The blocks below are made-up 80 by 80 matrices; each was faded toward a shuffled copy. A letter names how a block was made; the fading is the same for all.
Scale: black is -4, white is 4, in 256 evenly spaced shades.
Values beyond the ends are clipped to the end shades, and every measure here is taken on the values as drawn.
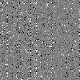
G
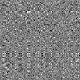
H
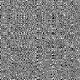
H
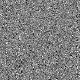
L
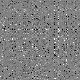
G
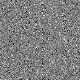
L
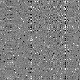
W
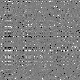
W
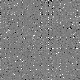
G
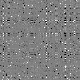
W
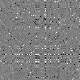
W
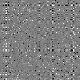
W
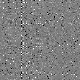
G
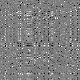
W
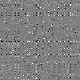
W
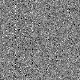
L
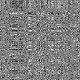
H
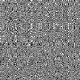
H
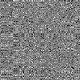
H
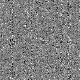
L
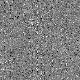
L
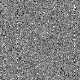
L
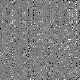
G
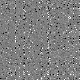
G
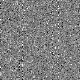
L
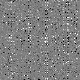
G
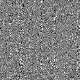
L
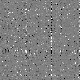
G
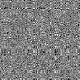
H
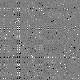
W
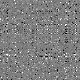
G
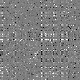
W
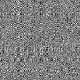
H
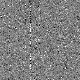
L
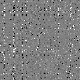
G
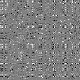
W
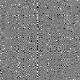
W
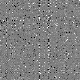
G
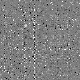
G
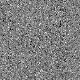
L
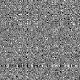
H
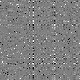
W
